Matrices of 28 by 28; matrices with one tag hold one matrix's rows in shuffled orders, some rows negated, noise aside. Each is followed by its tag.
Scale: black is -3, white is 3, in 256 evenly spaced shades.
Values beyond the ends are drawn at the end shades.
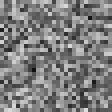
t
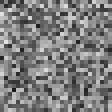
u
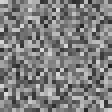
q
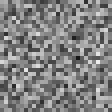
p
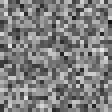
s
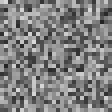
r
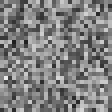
p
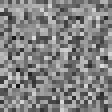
s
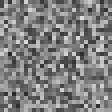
p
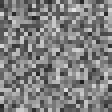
q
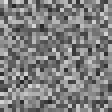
s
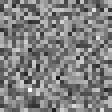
q
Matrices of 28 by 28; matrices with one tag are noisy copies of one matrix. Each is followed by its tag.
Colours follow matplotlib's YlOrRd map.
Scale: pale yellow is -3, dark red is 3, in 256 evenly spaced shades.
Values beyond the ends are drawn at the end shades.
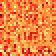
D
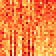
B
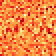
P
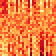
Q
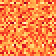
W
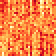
Q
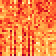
B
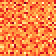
W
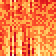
B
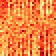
Q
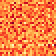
W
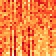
B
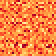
W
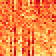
B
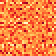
W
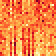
B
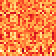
D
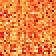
D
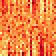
Q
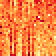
B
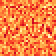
P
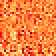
D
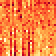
B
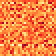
W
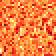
P
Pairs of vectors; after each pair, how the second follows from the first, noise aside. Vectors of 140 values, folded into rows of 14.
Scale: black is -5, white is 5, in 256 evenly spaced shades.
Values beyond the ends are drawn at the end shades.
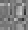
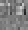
partly zeroed.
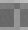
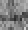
wrapped around, negated.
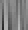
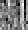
reversed, scaled up.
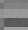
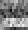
negated, scaled up.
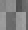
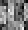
wrapped around, scaled up.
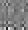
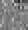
reversed, negated, partly zeroed.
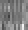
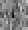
wrapped around, negated.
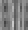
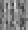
reversed.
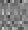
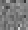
reversed, negated, partly zeroed.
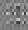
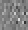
partly zeroed.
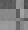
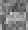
wrapped around, negated.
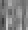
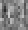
wrapped around.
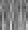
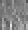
partly zeroed.
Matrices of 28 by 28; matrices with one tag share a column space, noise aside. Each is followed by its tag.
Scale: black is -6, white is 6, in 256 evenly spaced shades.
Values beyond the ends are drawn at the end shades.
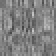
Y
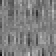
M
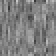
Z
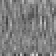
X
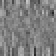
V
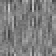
Z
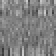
V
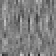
X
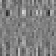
V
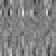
V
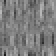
M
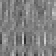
M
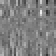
V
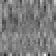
X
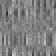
M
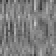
Z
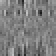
V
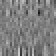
V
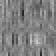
M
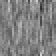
Z
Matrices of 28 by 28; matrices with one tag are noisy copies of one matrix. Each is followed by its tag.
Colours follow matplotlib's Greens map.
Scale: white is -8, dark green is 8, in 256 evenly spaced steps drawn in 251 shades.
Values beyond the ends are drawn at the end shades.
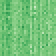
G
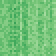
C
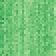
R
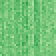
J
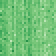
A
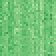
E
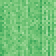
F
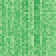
J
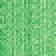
A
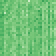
F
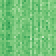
G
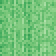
A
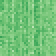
J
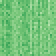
G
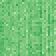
F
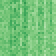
C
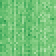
A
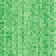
R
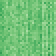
F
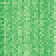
R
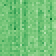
C
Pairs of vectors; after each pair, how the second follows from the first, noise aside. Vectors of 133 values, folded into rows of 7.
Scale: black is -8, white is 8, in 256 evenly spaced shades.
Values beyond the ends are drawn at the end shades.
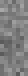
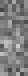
negated, scaled up.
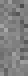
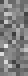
wrapped around, negated, scaled up.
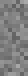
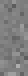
partly zeroed.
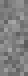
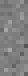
partly zeroed.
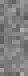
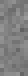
negated, shrunk.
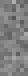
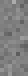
partly zeroed.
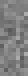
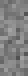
negated.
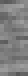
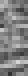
wrapped around, negated, scaled up.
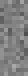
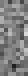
negated, scaled up.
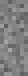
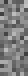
wrapped around, negated, scaled up.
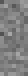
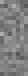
negated.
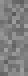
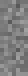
wrapped around.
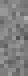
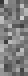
wrapped around, negated, scaled up.
